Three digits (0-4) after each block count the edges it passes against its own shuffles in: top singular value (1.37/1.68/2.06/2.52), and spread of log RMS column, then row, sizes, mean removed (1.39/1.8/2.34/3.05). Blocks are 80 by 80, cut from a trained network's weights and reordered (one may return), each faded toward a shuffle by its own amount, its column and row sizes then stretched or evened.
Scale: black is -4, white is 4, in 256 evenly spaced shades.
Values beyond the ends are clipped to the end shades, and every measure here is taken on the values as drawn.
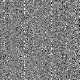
1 3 0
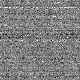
2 0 3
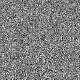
0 1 1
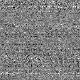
1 1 3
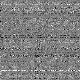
2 1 4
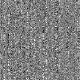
2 3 0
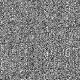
2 2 0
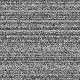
4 0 1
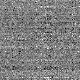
2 3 2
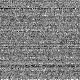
3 0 3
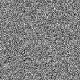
3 1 0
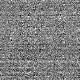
2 3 0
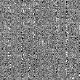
0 4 0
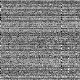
4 3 0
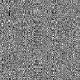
3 3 0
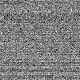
2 0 0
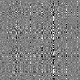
4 4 3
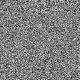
1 0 2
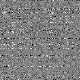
0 2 4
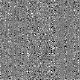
0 4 2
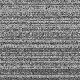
4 0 1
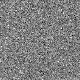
0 1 0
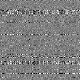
4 0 4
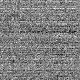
3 1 2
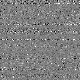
0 0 4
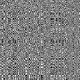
4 4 2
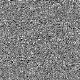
1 0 2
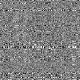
3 0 4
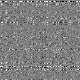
2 1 4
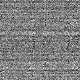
3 3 0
